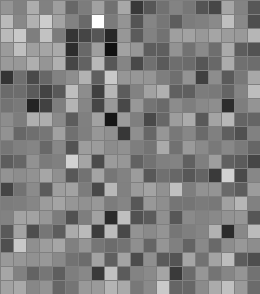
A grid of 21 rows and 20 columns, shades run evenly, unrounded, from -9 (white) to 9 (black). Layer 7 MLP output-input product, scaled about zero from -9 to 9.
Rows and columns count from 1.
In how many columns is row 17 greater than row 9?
9
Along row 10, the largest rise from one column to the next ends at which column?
10
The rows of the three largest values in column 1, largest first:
6, 14, 18
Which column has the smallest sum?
2
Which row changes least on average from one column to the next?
15
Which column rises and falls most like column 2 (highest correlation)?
4
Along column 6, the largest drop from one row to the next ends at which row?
12
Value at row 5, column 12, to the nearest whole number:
1
